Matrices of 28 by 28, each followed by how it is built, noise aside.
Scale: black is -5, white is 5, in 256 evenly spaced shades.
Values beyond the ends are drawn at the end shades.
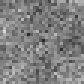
smooth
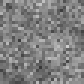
smooth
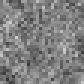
smooth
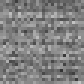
blocks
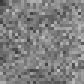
smooth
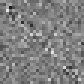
banded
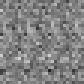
repeating columns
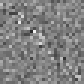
banded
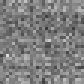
blocks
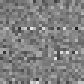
uneven rows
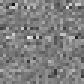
uneven rows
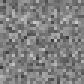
repeating columns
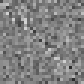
banded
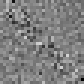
banded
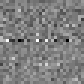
uneven rows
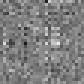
low rank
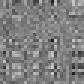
low rank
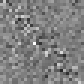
banded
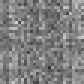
blocks
